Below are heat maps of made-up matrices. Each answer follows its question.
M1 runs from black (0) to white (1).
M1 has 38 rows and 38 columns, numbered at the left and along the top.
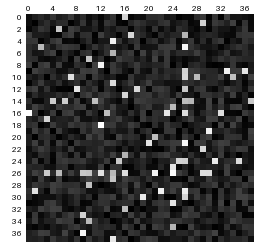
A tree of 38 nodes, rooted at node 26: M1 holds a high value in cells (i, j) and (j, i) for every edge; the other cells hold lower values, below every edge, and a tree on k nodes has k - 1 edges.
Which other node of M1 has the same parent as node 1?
22
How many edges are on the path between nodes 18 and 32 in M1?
4
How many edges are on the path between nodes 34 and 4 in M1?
4
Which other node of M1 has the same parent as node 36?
33
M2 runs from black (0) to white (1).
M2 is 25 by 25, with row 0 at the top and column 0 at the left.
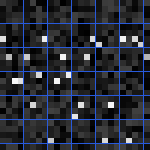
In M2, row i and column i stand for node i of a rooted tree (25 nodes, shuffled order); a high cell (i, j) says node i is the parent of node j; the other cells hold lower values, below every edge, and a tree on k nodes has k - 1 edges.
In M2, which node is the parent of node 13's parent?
23
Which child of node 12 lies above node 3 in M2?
6
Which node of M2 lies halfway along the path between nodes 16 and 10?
17
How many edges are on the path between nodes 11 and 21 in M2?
5
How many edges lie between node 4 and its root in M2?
8
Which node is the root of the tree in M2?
19
